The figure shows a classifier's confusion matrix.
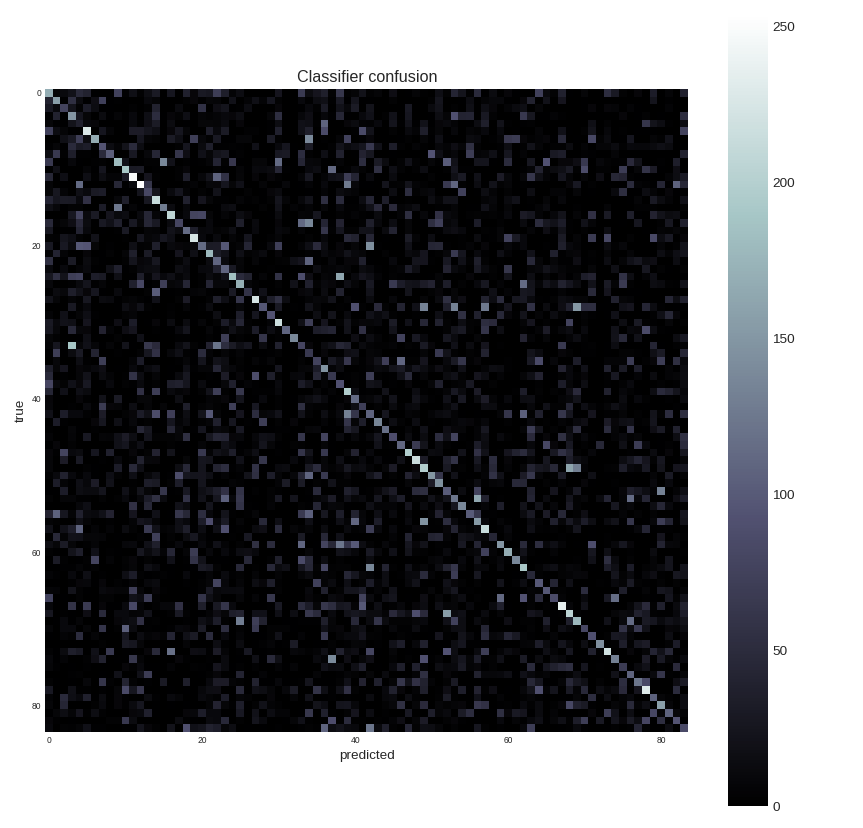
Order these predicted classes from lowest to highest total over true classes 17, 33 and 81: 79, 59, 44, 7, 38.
44, 7, 59, 38, 79
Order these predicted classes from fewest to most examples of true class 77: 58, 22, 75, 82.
58, 82, 22, 75
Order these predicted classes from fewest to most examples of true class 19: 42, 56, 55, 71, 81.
55, 56, 81, 42, 71
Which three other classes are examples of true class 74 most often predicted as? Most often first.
37, 49, 11
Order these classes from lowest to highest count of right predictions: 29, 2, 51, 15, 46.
2, 29, 46, 15, 51
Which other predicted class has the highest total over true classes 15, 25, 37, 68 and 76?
52
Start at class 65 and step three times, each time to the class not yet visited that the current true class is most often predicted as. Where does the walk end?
34
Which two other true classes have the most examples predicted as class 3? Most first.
33, 24
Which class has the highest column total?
36
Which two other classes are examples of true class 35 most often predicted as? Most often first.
46, 64
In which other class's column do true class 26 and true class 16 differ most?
14
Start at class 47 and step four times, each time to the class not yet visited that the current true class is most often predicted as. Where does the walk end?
39
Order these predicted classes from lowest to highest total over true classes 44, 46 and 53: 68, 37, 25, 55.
55, 37, 68, 25
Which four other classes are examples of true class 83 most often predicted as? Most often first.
42, 36, 18, 63
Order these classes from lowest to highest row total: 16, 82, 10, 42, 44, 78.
44, 82, 10, 16, 78, 42
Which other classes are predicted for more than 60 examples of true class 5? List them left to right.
0, 36, 41, 83
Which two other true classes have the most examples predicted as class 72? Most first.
46, 82
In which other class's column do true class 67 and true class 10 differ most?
41
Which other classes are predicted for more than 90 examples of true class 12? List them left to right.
4, 39, 53, 82
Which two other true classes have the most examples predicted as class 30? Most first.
9, 20
